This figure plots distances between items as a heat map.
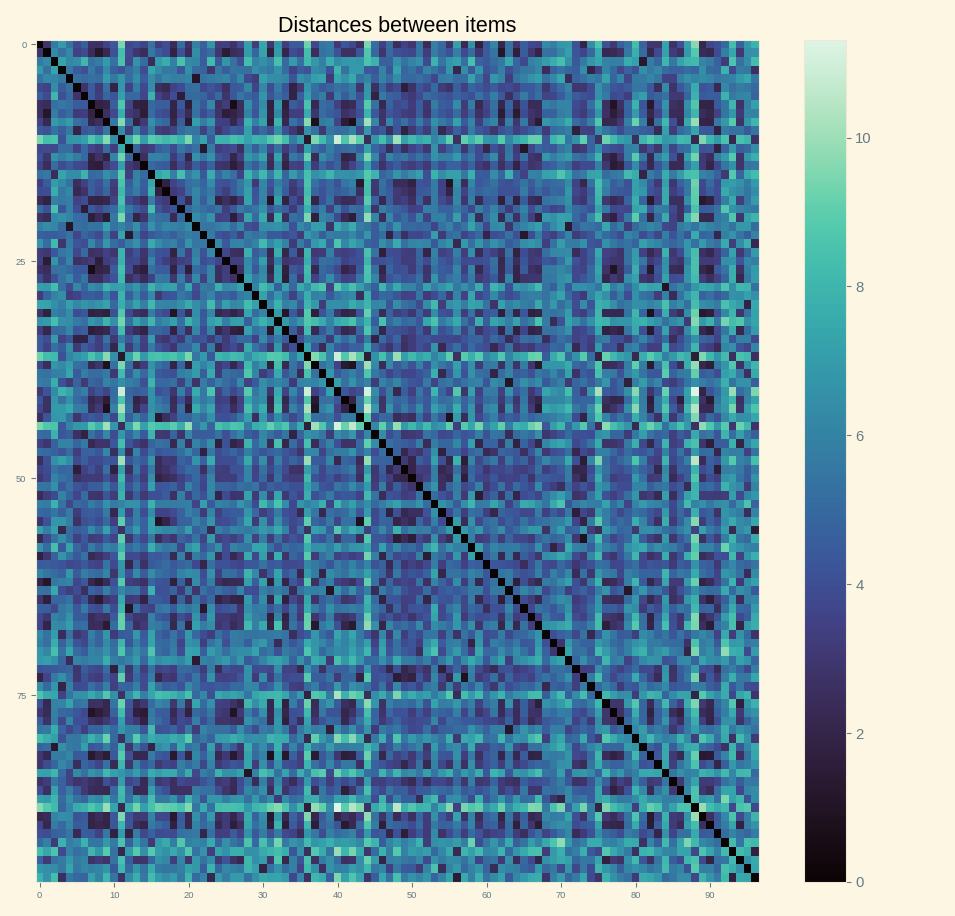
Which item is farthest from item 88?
40
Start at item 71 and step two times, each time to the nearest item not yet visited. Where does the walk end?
4
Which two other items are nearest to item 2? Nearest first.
81, 15
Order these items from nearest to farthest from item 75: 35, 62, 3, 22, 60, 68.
3, 68, 60, 22, 35, 62
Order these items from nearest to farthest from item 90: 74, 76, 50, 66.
76, 66, 50, 74
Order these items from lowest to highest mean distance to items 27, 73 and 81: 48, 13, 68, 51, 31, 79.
31, 48, 13, 51, 68, 79
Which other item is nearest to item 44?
36
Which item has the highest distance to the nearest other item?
53
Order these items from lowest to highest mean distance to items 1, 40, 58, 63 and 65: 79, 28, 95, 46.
46, 79, 95, 28
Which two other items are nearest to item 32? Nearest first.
69, 87
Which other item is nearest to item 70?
87
